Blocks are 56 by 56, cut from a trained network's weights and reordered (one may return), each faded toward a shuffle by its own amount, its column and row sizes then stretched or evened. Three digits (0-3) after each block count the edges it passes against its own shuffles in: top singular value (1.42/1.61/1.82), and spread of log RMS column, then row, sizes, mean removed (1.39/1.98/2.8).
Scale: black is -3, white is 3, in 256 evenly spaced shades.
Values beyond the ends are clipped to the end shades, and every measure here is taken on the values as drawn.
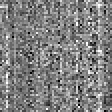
2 2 0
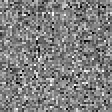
0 1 1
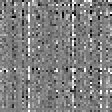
3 3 2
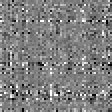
1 2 3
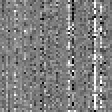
3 3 0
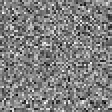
3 0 1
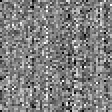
1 2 0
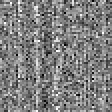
2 1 0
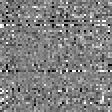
1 2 3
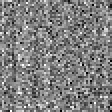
0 0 1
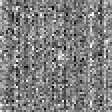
2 2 1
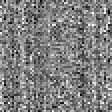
1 1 1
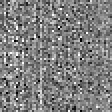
0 2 0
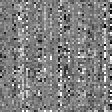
1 3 1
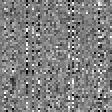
1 3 1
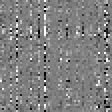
2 3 1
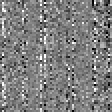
0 3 0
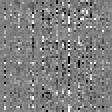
1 3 1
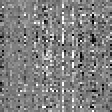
2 3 2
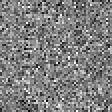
0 1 0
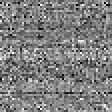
1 1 2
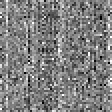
2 2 0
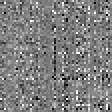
0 3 2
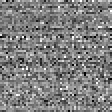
1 0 2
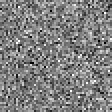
1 0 0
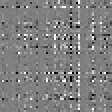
1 3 3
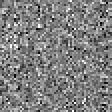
1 2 0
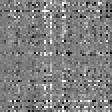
1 2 3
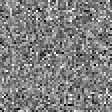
1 0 1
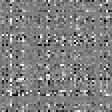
1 3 3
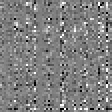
2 3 2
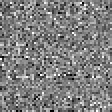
0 0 2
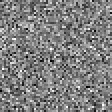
0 0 0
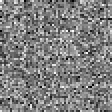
3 0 1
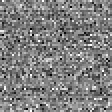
0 0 2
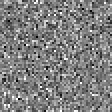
1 2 0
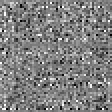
0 0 3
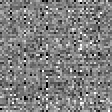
0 2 1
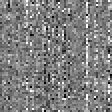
1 3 1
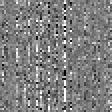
3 3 0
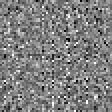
0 2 1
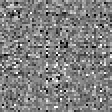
0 2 1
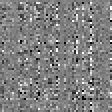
0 3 2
